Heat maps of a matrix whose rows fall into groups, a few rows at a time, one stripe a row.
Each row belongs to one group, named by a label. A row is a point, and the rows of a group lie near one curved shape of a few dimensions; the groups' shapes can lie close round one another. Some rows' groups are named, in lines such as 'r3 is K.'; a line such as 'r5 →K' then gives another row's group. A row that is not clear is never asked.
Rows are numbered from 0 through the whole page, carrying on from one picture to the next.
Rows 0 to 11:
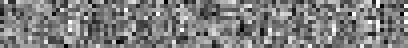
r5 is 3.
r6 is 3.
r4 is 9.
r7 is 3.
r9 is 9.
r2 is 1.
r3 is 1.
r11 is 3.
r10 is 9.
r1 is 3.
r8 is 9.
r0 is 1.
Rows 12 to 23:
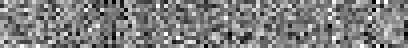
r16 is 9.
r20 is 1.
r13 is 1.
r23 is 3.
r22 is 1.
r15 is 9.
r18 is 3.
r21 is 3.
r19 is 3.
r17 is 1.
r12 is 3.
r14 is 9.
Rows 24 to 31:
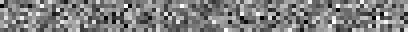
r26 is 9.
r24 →3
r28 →3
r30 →9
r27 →1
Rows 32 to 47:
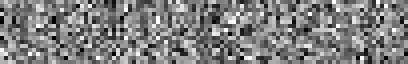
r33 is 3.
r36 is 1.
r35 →3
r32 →3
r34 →1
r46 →3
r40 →1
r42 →1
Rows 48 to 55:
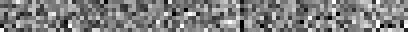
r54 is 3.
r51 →1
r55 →3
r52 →3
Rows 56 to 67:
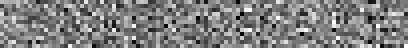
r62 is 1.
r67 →3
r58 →3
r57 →9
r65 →1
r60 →9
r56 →9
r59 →3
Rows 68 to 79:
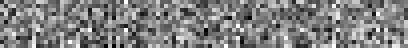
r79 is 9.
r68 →1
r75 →3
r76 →9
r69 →9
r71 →1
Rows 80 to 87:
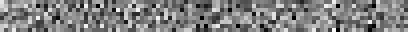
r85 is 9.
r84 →1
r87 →9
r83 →9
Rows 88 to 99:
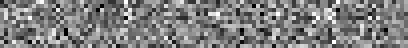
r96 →3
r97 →1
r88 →1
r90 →9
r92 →9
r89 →9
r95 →3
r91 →9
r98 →1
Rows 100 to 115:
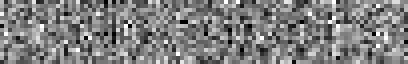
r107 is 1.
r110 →1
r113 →3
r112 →3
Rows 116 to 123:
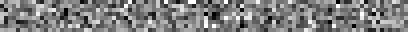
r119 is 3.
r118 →3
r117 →1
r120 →3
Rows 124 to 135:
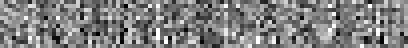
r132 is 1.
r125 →9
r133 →1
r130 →9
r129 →3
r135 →3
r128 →9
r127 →1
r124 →9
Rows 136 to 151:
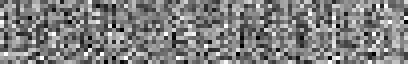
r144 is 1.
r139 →3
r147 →3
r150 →3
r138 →3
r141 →3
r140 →1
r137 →3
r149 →9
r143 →9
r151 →9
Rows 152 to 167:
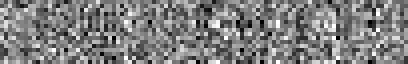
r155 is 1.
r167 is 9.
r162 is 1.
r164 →3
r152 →3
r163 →3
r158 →9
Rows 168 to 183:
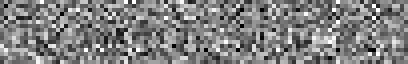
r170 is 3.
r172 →1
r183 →1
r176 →9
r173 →1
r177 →9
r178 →9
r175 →9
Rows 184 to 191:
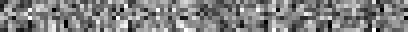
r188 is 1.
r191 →1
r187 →9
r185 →1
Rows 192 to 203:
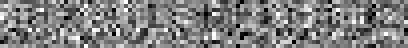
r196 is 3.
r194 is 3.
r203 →9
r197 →9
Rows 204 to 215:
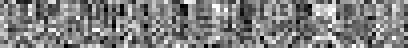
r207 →9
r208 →9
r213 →9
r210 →1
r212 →9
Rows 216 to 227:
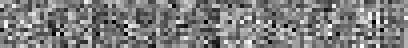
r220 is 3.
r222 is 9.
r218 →3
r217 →1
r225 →9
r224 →9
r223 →1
